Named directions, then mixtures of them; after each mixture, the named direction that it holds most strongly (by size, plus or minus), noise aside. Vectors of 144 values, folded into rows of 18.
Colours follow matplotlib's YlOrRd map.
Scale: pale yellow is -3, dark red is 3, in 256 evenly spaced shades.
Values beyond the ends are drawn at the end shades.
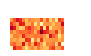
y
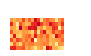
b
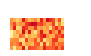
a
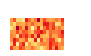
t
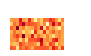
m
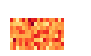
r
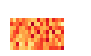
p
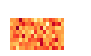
m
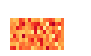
m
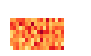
y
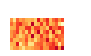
p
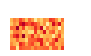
m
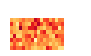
b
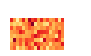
r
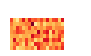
r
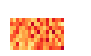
p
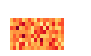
m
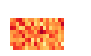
y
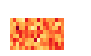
t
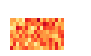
t
